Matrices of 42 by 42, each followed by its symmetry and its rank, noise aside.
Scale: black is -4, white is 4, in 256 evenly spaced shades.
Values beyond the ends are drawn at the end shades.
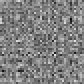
symmetric, rank four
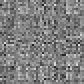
antisymmetric, rank four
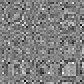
symmetric, rank four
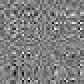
antisymmetric, rank four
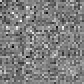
symmetric, rank six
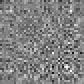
symmetric, rank six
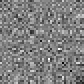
symmetric, rank five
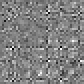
symmetric, rank four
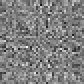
antisymmetric, rank six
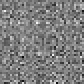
no symmetry, rank five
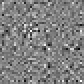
symmetric, rank five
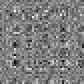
no symmetry, rank four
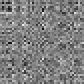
symmetric, rank four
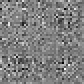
symmetric, rank six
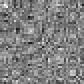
symmetric, rank five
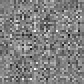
antisymmetric, rank six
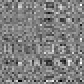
no symmetry, rank four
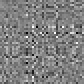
antisymmetric, rank four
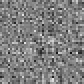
antisymmetric, rank six
